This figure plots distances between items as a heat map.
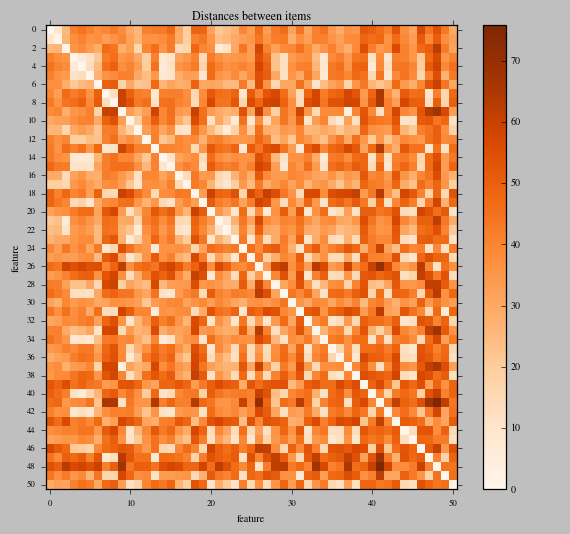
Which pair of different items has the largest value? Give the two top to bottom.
41, 48
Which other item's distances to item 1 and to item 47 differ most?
0
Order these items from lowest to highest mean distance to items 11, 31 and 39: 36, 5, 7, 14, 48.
7, 5, 14, 36, 48
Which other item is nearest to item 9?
37
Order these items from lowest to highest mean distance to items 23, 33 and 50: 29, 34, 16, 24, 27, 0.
27, 16, 0, 34, 29, 24
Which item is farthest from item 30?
46
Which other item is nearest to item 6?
33
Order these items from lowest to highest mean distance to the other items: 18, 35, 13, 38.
35, 38, 13, 18
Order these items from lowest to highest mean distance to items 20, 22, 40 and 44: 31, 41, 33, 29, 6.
6, 33, 29, 41, 31
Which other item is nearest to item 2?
21
